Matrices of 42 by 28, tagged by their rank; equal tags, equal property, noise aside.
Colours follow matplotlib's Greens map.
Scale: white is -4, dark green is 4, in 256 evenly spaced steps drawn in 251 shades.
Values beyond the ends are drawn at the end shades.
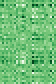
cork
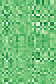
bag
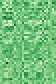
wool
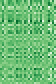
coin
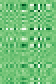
cork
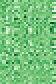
bag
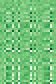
cork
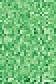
wool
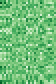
coin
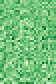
wool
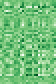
coin
